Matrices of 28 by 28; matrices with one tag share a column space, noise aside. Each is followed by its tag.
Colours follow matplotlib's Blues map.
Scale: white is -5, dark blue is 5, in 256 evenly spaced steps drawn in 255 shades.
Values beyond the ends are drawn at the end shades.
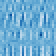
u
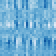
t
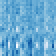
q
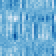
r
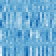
u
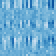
t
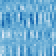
u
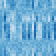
r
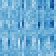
t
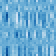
u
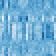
r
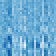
q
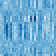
r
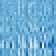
q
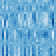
u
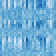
t
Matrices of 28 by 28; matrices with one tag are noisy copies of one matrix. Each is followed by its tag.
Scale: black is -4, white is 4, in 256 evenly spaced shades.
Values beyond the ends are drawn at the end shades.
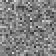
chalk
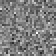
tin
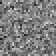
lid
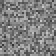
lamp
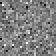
lid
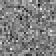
chalk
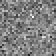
lamp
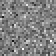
lid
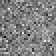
lamp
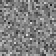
tin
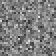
lid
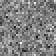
tin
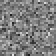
chalk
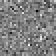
tin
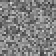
tin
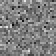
chalk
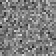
lid
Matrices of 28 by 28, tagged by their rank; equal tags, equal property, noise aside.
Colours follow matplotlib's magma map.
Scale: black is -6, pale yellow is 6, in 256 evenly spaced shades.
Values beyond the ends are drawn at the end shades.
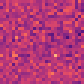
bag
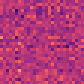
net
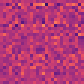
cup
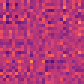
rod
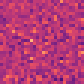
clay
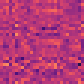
rod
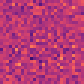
clay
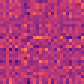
cup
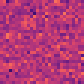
clay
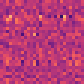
rod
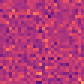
clay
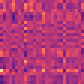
cup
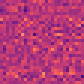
net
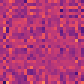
cup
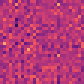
bag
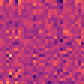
net
